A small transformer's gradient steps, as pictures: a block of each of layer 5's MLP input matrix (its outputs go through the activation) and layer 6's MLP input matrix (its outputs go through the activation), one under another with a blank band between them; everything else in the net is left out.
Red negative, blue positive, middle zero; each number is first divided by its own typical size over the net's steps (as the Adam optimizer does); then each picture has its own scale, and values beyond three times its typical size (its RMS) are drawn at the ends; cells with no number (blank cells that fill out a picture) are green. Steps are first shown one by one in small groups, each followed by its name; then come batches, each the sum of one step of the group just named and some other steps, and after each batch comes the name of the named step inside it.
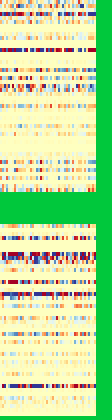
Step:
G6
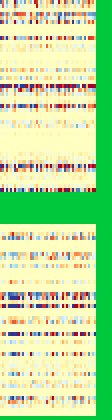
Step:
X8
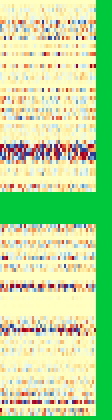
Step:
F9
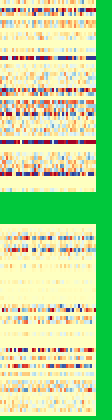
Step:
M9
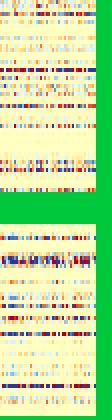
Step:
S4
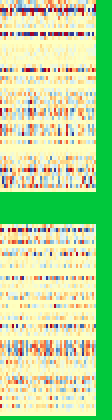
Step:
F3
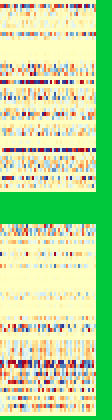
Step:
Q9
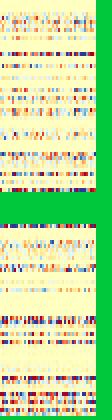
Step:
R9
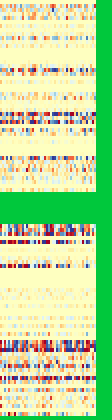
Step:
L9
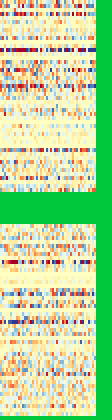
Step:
Q9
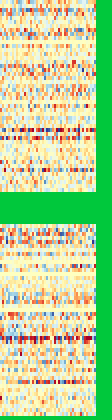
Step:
F3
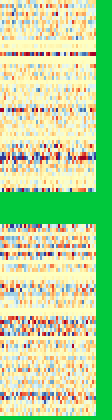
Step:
F9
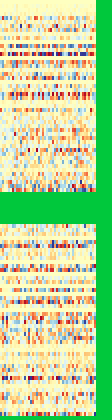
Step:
R9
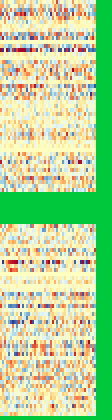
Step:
F3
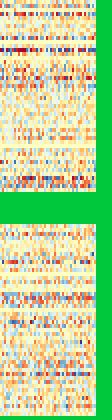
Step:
Q9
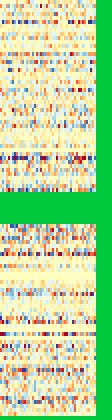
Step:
L9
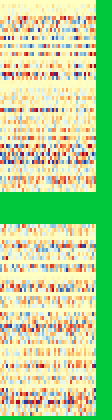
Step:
F9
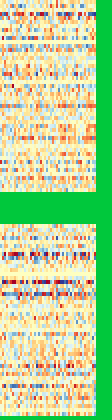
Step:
G6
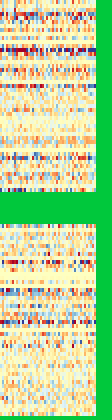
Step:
M9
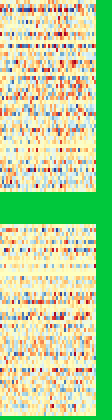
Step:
F3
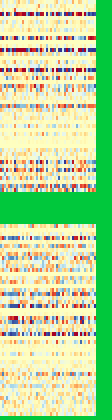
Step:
S4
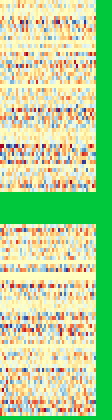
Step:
F9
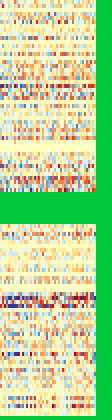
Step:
X8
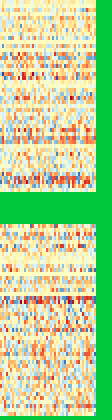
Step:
M9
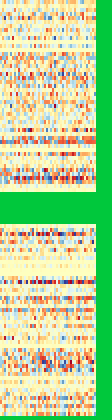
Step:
M9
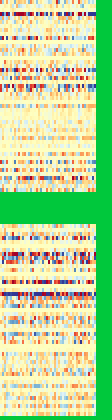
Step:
G6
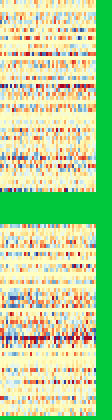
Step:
X8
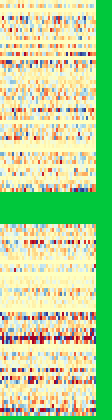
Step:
R9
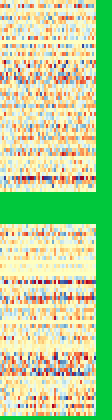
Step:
Q9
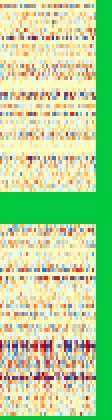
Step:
L9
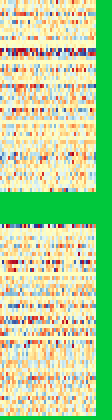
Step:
R9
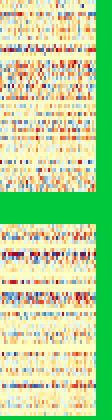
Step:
G6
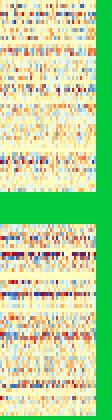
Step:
G6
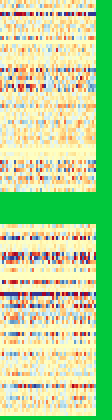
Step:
G6
